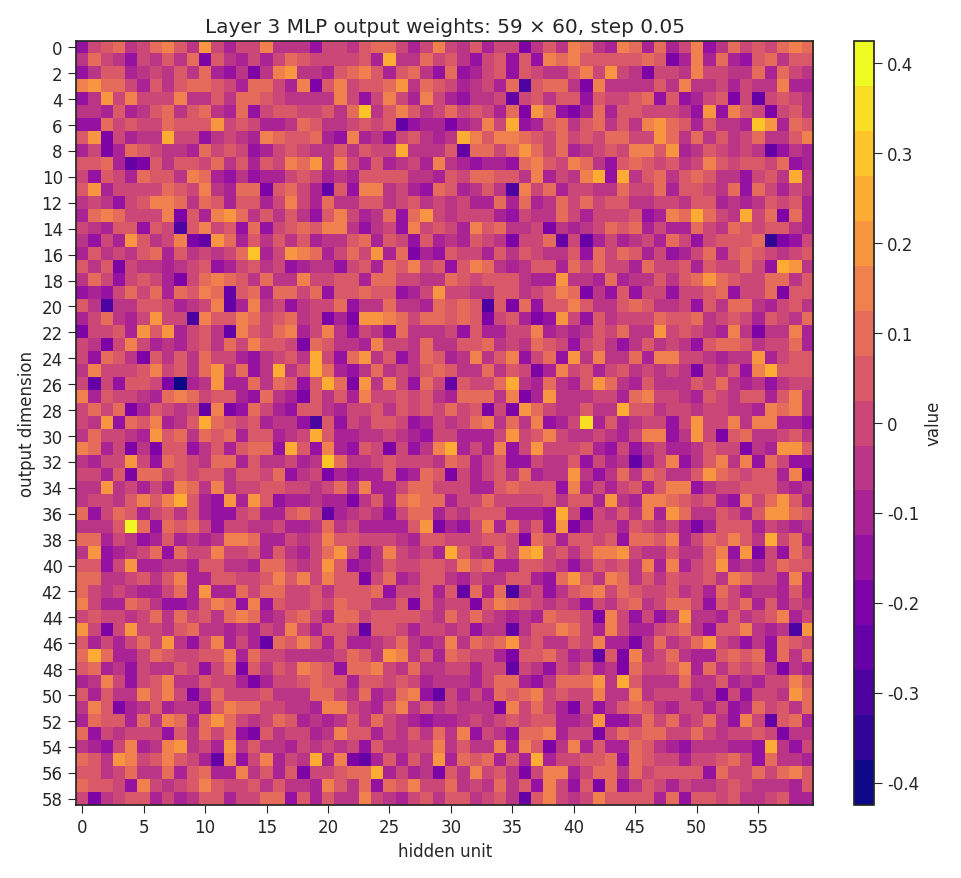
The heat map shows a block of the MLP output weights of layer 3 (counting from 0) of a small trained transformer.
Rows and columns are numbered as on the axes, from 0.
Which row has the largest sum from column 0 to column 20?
25
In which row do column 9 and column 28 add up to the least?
50
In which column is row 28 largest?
44
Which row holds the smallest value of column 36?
3
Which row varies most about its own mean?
26
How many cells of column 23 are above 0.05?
15
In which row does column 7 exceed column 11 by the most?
55
